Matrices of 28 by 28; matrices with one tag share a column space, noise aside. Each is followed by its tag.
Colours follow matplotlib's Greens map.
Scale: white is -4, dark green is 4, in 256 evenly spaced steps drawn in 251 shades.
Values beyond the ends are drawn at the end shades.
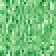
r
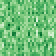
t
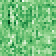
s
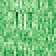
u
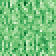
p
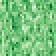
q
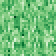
q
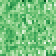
r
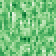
u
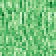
u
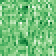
s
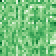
s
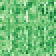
p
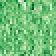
r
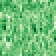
q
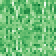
p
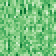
p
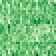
r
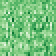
t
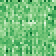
s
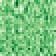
p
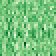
t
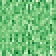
r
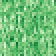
q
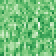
t
